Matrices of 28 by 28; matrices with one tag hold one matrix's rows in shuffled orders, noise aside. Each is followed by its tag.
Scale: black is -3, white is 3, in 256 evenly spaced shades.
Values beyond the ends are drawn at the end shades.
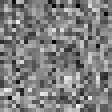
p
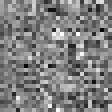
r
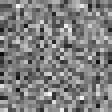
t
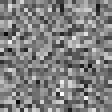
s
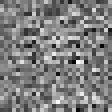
r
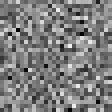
s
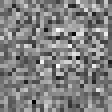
r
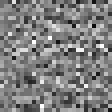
r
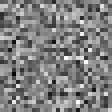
p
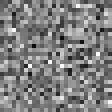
s
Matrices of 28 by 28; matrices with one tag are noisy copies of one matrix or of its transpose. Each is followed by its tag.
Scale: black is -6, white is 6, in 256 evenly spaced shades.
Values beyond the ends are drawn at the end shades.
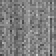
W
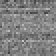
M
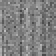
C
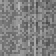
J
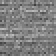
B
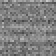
C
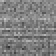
J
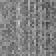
J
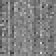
M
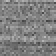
C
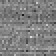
W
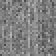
B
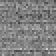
W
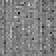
B
